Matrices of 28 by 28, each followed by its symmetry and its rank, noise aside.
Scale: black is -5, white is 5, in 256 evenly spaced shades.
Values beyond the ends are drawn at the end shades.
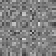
symmetric, rank three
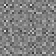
symmetric, rank three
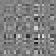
antisymmetric, rank two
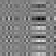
no symmetry, rank one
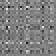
antisymmetric, rank two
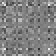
symmetric, rank two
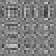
antisymmetric, rank two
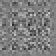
no symmetry, rank three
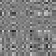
no symmetry, rank two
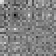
symmetric, rank three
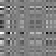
no symmetry, rank one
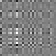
no symmetry, rank one
